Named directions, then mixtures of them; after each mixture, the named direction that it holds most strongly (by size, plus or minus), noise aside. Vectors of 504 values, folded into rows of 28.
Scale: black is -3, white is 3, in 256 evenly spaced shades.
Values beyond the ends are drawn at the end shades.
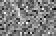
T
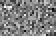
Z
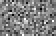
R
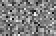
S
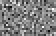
Z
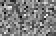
Z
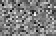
S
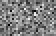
S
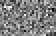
Z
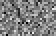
T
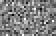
R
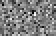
S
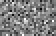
R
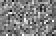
R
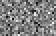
S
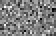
Z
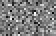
S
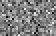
S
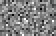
R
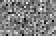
R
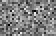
S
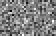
R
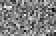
Z
